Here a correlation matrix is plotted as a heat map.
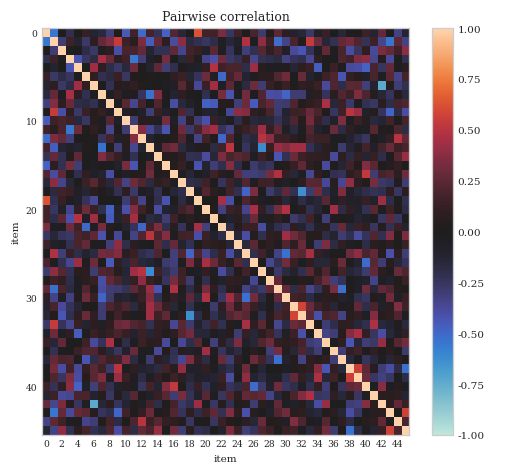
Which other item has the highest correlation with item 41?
33
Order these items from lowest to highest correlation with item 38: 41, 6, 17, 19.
19, 41, 6, 17
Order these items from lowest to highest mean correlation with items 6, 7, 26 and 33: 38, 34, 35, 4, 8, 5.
35, 8, 5, 34, 38, 4
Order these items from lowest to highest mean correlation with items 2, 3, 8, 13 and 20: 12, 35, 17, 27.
17, 27, 12, 35
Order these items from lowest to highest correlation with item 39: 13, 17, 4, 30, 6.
4, 30, 13, 17, 6
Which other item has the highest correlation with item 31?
32
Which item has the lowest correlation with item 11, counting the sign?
3
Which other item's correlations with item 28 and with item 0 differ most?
12
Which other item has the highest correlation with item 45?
43
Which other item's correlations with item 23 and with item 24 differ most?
9
